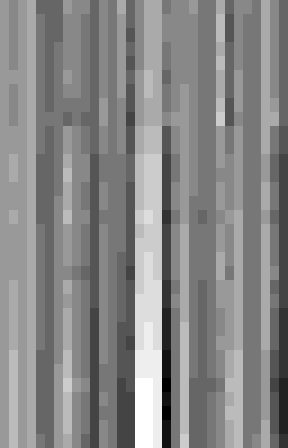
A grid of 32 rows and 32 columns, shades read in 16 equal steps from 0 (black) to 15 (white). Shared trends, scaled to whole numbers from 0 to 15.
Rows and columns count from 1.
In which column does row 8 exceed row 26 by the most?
19
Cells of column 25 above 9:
11
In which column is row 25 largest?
17
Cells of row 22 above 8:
13
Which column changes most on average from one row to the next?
8
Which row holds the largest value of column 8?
28
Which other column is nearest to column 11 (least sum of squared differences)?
15
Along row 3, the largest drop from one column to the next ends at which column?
26
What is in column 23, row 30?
6
